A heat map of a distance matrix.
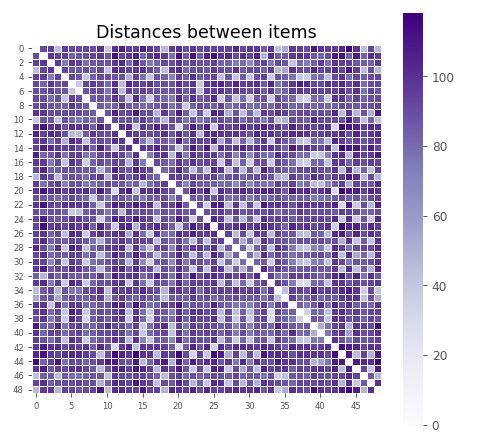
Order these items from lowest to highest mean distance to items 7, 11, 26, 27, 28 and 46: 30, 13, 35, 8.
30, 13, 35, 8
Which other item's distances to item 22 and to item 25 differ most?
43
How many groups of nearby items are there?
9
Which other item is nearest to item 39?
15
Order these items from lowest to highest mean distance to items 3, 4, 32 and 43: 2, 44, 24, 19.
24, 19, 2, 44
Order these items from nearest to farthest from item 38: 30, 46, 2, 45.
30, 2, 46, 45
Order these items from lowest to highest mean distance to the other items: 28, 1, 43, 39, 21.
28, 21, 39, 43, 1
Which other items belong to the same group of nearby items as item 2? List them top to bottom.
36
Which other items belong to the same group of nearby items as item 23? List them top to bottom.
5, 6, 12
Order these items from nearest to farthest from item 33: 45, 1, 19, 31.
19, 31, 45, 1
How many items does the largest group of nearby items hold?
11
